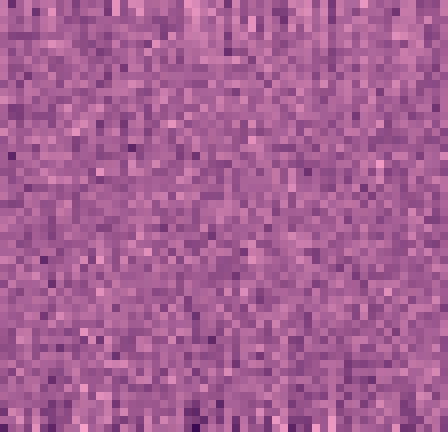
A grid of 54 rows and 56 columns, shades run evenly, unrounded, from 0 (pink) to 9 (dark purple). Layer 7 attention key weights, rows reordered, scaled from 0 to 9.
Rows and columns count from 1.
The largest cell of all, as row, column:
54, 25
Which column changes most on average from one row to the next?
13
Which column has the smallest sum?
32
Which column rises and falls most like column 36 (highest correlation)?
42
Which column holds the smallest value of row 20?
56
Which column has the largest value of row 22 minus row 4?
39
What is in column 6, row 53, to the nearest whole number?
4
